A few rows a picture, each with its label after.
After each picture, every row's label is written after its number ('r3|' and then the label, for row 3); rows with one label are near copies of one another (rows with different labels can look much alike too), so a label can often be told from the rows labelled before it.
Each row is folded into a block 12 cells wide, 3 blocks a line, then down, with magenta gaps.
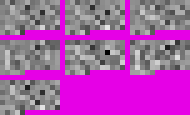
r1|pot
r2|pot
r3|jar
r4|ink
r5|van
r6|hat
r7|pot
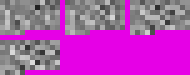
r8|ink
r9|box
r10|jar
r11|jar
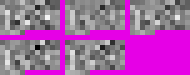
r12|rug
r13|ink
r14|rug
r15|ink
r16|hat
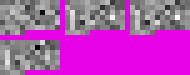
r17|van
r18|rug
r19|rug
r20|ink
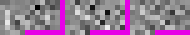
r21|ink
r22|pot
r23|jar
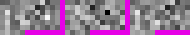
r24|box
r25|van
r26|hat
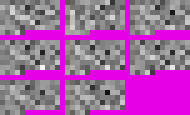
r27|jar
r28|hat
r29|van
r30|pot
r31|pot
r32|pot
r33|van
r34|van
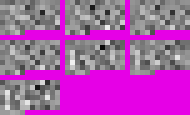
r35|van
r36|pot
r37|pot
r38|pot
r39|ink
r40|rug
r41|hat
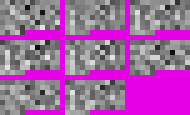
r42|pot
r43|box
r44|hat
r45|hat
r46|box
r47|van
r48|van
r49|hat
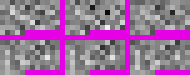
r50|jar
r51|pot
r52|van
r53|box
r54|box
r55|hat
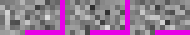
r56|rug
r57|pot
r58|jar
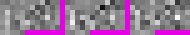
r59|box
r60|ink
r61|rug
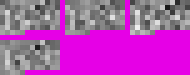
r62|hat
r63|rug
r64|hat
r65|ink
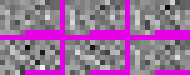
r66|rug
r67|ink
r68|ink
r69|pot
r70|jar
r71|rug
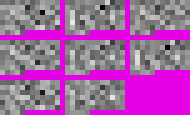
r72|van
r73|ink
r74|jar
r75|jar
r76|hat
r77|ink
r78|van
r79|rug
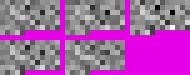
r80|pot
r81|van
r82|pot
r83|pot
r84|jar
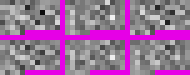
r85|van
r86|box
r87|jar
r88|jar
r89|rug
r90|box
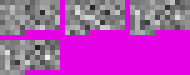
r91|van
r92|jar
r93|rug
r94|rug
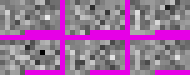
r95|rug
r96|pot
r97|hat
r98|van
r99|rug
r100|rug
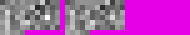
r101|box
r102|hat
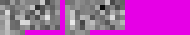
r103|box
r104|ink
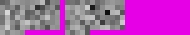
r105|hat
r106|van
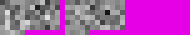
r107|hat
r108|van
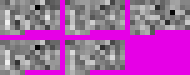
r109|ink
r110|hat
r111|van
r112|ink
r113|box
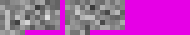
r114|rug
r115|jar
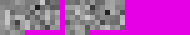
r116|ink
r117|van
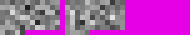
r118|jar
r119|rug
